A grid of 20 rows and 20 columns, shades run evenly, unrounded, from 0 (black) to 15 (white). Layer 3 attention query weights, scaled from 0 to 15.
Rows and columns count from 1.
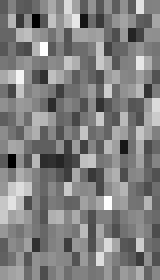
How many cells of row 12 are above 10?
3
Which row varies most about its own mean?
2
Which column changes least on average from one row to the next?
17
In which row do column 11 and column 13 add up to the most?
19
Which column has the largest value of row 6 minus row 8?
7
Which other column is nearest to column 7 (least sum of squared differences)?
8
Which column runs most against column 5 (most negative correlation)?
10
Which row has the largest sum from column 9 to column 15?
15
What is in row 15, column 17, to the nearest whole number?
7
